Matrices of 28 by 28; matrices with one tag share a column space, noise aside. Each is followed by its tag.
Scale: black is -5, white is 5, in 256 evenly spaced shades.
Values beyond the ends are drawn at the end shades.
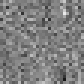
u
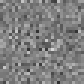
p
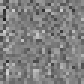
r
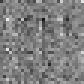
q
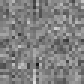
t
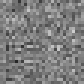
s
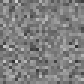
s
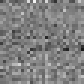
p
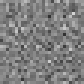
s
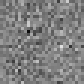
s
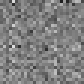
s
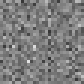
s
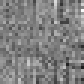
t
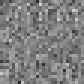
r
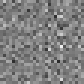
s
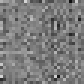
q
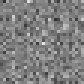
q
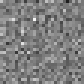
q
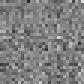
p
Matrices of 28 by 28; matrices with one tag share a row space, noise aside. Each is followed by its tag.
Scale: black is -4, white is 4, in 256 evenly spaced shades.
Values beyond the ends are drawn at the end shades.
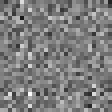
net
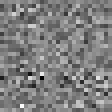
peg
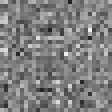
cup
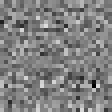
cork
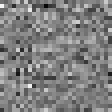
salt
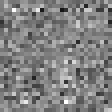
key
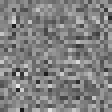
salt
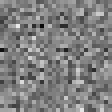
peg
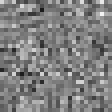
peg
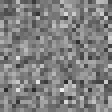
key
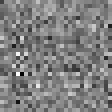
salt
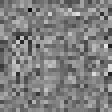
salt
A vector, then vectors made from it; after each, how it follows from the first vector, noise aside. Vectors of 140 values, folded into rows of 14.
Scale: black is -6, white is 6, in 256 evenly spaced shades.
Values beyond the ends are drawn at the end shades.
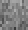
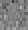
reversed, partly zeroed.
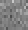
reversed, negated, partly zeroed.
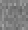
wrapped around, negated, shrunk.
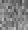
negated.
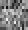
wrapped around, scaled up.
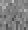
reversed, negated, partly zeroed.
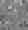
partly zeroed.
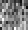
negated, scaled up.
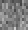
negated.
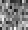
negated, scaled up.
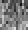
negated, scaled up.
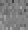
reversed, partly zeroed.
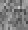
wrapped around, negated.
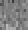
reversed, partly zeroed.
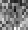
negated, scaled up.
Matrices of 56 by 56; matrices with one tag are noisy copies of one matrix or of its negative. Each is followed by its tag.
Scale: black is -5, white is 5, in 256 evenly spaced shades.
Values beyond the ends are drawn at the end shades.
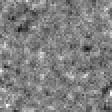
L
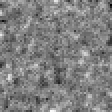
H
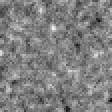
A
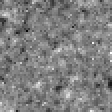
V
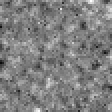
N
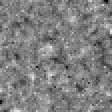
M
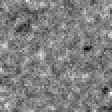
L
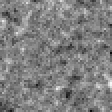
V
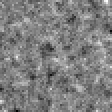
M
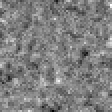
H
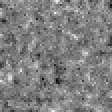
H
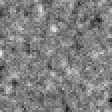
A
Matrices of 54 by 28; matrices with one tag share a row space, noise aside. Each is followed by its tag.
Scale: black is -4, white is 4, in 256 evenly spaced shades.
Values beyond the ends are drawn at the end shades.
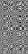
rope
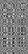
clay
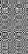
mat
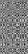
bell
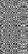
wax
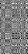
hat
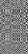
hat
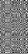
hat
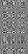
clay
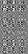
clay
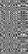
wax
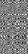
bell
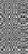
wax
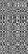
bell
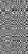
hat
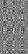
clay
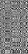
hat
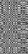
wax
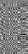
wax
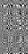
rope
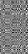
hat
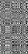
hat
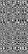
bell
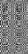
mat
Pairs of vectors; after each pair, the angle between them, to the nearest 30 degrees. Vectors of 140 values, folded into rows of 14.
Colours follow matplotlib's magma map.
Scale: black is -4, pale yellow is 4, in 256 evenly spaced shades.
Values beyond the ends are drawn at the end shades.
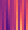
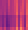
30 degrees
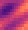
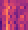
120 degrees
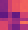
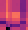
120 degrees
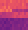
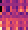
120 degrees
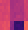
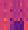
30 degrees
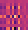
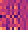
150 degrees
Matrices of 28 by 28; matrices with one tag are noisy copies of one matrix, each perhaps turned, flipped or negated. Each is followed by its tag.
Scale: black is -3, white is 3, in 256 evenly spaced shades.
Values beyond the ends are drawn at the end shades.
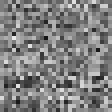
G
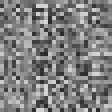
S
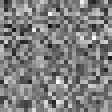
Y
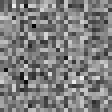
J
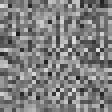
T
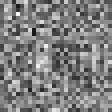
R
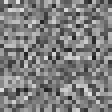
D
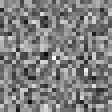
D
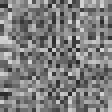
T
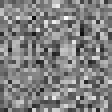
R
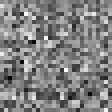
G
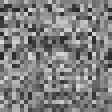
R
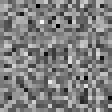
Y
